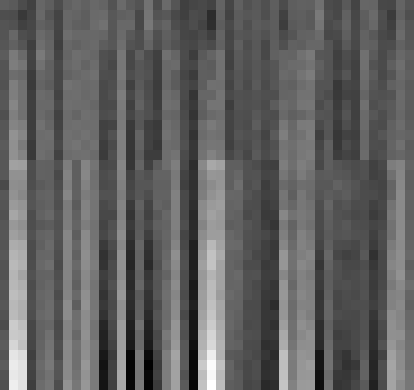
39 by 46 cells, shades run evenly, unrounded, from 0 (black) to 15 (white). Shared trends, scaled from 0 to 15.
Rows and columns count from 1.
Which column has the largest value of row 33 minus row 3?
24
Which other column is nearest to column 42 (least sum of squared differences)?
31
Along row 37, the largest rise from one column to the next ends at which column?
23
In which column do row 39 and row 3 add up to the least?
22
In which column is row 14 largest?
2
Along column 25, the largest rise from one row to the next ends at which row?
17
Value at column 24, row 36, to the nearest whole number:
14
